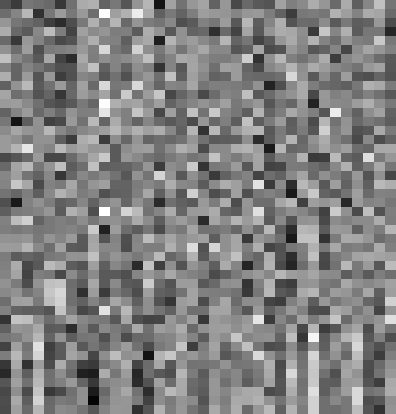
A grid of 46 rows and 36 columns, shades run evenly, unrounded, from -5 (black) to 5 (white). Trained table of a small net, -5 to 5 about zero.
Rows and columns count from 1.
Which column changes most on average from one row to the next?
10
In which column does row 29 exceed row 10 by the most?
25
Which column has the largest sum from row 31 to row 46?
29
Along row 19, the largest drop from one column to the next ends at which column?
19
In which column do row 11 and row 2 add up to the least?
4
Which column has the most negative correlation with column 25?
3
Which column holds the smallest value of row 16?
24
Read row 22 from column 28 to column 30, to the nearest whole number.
1 3 -1
